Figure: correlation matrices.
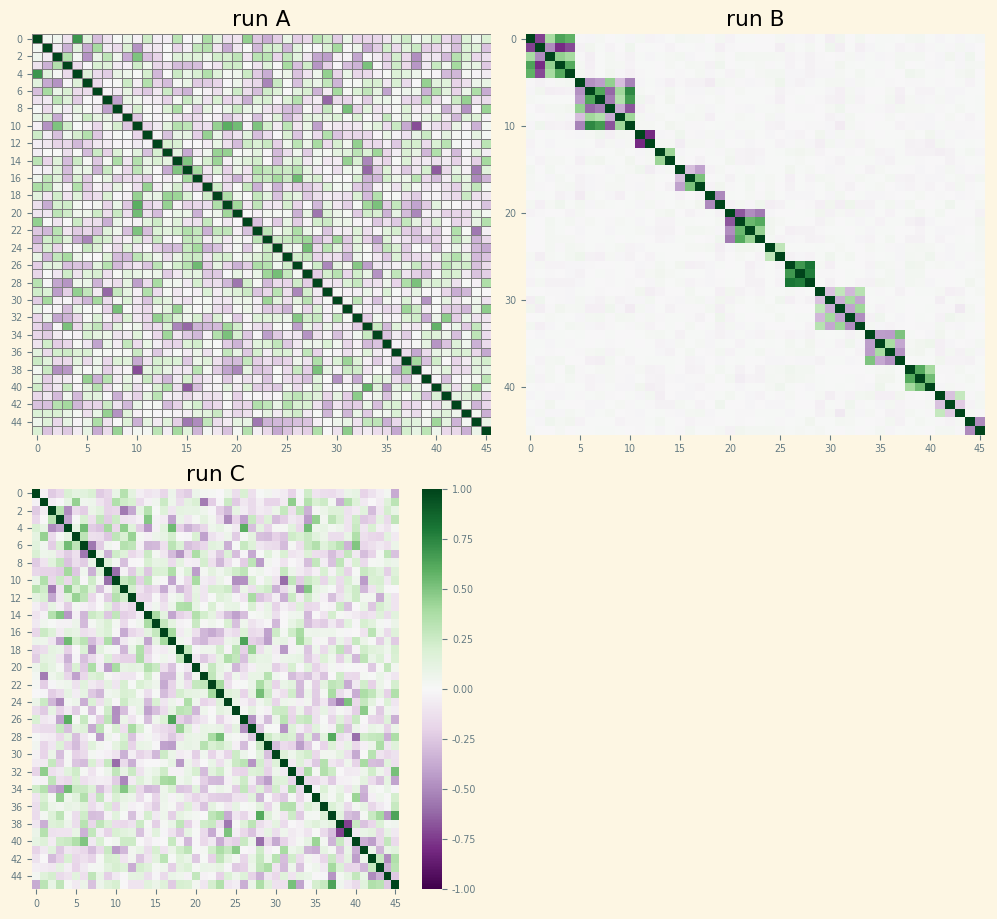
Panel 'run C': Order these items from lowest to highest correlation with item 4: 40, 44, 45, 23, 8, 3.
3, 8, 44, 45, 23, 40
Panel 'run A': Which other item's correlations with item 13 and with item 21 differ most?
34
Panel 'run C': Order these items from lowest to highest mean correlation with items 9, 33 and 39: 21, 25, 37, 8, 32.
37, 21, 32, 8, 25
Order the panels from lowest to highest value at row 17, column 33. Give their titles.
run A, run B, run C
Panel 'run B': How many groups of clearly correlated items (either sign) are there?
14
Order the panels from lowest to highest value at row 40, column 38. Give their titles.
run A, run C, run B
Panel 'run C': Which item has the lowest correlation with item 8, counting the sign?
28
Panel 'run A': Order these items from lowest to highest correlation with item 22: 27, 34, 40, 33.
40, 33, 34, 27
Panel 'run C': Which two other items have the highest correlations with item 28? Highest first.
37, 23
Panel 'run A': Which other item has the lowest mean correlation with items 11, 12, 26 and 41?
20
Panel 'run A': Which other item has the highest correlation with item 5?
39
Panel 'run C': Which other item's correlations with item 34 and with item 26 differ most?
10
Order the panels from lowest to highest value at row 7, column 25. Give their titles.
run C, run B, run A
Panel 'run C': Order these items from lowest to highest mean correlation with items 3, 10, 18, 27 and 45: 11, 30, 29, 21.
30, 11, 21, 29
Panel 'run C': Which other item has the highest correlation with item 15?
14
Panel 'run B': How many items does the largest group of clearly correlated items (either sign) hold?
6
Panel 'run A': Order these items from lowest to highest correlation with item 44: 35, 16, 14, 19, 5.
16, 35, 14, 19, 5
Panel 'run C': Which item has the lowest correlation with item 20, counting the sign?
9
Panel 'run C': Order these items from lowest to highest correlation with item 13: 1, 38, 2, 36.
1, 36, 2, 38
